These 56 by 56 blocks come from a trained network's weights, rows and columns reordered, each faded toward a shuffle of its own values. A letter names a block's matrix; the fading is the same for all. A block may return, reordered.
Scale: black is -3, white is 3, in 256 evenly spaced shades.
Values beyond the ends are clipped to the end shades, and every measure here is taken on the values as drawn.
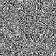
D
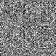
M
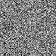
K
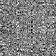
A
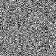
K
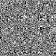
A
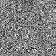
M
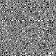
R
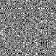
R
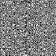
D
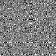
R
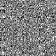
D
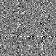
R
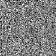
D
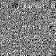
A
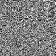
M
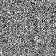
M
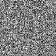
M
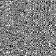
A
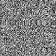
K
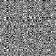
A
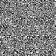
M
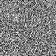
M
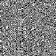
D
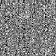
D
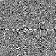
R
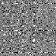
R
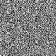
M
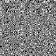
A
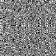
A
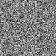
M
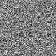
K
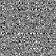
R
